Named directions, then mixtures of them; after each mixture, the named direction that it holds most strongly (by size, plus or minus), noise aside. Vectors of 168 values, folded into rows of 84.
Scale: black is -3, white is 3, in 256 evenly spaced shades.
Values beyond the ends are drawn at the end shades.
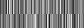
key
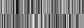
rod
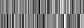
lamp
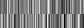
lamp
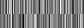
key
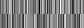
lamp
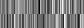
lamp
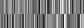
lamp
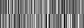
key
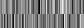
lamp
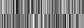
rod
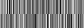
key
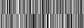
key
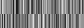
rod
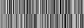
key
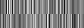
key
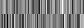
lamp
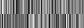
rod
